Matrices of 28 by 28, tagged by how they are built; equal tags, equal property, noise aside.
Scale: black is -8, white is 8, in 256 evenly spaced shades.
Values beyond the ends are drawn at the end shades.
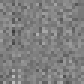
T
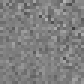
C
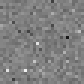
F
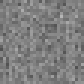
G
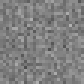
G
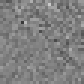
C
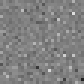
F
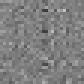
T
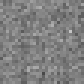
G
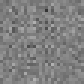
T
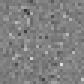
F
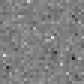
F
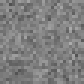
G
